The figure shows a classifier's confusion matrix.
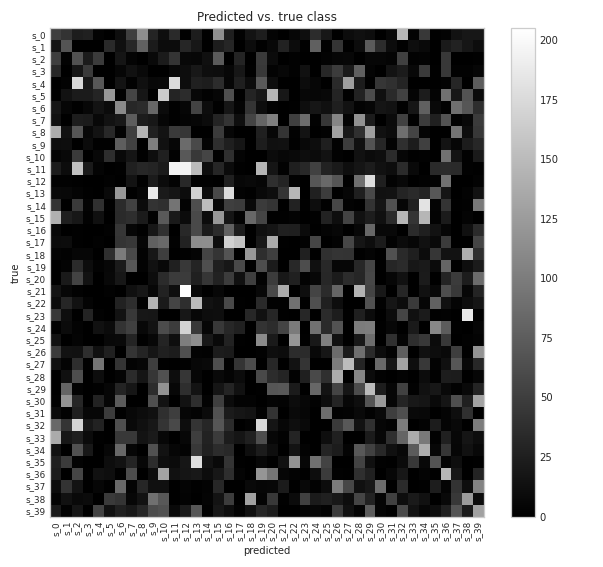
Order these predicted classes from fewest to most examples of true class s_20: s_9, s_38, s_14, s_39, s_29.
s_9, s_38, s_14, s_29, s_39
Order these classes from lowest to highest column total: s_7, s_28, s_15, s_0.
s_0, s_7, s_15, s_28
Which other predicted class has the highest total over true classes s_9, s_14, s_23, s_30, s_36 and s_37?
s_39
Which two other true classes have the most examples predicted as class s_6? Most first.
s_13, s_18
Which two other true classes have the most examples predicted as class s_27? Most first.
s_4, s_32
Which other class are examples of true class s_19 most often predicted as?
s_36
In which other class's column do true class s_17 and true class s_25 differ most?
s_16
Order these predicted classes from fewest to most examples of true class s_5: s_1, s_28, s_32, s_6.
s_6, s_1, s_28, s_32
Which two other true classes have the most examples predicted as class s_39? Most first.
s_30, s_26
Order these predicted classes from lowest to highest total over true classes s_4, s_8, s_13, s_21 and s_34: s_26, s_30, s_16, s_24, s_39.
s_24, s_30, s_39, s_16, s_26
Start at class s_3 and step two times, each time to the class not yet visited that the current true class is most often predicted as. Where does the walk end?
s_26
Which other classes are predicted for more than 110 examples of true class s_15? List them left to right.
s_0, s_32, s_34
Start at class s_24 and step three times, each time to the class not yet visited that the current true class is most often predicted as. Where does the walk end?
s_10
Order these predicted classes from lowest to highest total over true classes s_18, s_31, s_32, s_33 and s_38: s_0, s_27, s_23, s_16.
s_23, s_27, s_16, s_0
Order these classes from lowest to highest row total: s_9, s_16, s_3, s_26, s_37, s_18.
s_3, s_16, s_37, s_9, s_26, s_18
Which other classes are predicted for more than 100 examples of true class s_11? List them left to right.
s_2, s_12, s_13, s_19
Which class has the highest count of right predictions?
s_11
